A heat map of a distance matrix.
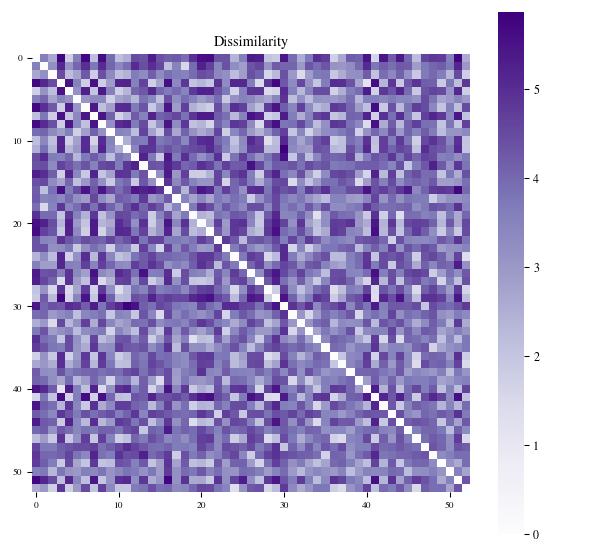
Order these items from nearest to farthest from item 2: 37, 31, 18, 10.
10, 37, 31, 18
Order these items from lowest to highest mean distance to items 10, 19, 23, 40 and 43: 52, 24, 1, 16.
52, 24, 1, 16
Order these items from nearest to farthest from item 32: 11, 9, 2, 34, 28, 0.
2, 28, 0, 11, 9, 34
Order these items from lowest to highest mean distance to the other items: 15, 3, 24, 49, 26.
49, 15, 24, 3, 26
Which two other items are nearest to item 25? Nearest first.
43, 22
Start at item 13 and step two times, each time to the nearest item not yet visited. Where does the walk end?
50
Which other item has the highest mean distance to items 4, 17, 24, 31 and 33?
30
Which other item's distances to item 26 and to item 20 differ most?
48
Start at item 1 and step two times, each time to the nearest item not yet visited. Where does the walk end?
16
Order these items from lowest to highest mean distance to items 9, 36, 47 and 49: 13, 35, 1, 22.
35, 1, 22, 13
